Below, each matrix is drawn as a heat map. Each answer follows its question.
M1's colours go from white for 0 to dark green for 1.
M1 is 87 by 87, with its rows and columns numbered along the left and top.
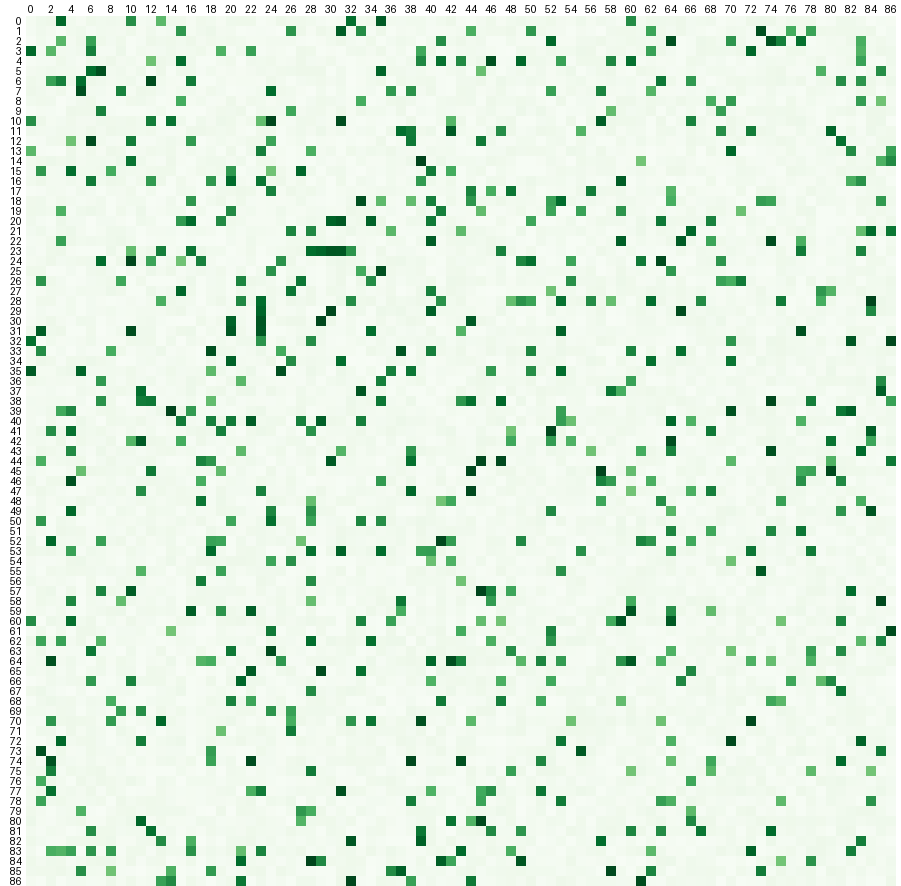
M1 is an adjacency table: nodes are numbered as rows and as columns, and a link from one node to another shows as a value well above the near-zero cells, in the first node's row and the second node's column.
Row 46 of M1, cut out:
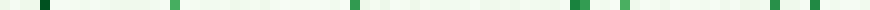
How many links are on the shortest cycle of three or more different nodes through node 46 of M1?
3
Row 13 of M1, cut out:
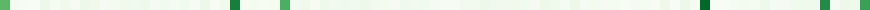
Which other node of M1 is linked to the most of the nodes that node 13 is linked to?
node 32
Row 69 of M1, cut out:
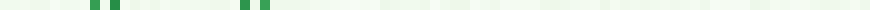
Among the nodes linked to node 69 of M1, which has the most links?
node 24
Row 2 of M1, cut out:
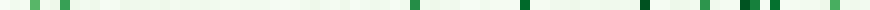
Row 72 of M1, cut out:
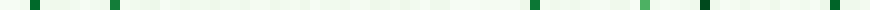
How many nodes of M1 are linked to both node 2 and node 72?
4
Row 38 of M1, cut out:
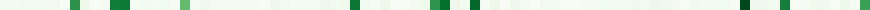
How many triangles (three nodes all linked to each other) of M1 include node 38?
7
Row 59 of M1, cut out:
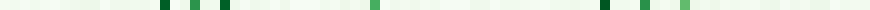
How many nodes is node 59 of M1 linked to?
7
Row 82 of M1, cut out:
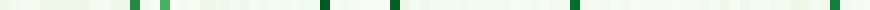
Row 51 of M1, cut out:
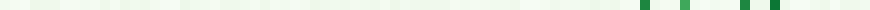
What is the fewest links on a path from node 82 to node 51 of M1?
4
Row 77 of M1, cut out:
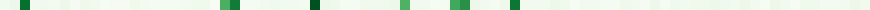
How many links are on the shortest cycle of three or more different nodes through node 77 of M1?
3
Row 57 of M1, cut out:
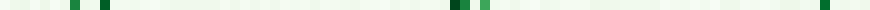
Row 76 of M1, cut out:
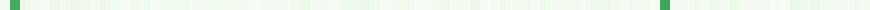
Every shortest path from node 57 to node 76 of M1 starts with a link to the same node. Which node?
node 10
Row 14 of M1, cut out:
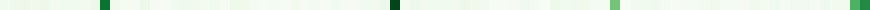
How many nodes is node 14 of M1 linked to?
5
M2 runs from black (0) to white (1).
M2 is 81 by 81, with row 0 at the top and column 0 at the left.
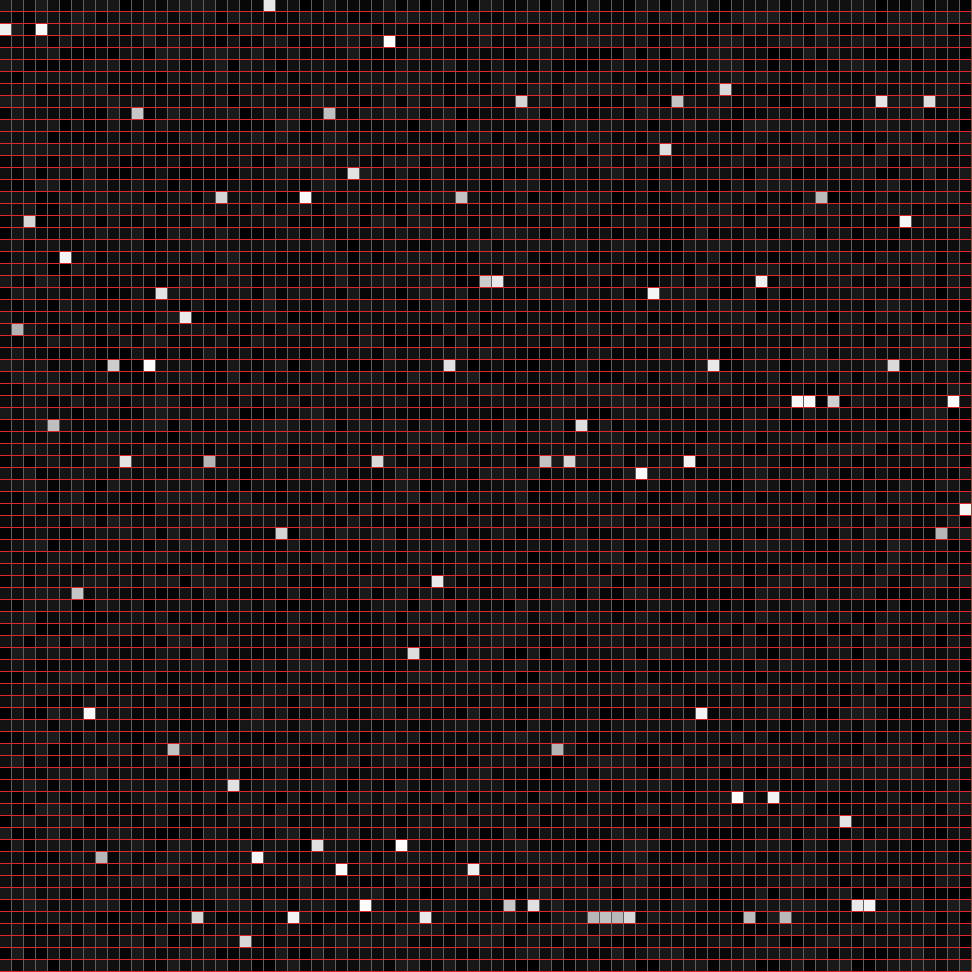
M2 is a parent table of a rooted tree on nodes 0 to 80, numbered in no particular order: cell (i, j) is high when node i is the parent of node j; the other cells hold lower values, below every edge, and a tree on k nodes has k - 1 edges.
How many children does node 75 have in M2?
5
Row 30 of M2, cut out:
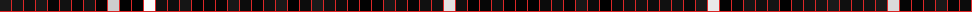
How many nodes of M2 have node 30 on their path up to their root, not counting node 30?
12
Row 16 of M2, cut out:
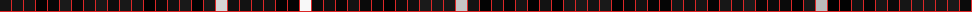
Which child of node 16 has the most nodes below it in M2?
18
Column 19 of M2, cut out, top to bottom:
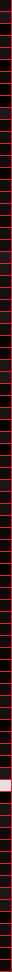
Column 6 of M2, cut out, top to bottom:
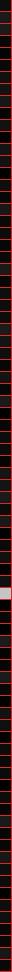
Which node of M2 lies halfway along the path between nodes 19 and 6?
76
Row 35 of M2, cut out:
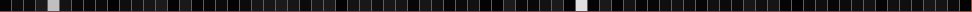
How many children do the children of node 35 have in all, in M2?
1
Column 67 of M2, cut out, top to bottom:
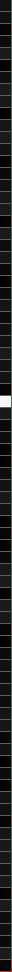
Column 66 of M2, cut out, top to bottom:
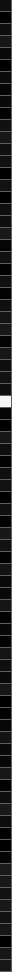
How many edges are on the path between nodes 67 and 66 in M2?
2
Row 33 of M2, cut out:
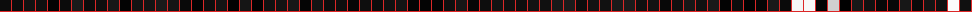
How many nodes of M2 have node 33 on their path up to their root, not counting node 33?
6
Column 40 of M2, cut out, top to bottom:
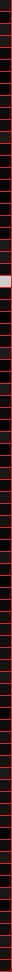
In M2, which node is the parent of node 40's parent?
44
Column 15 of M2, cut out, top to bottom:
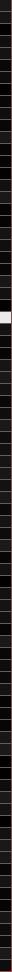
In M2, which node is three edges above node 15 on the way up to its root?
68
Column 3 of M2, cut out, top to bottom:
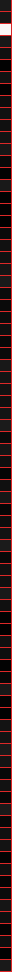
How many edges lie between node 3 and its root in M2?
4
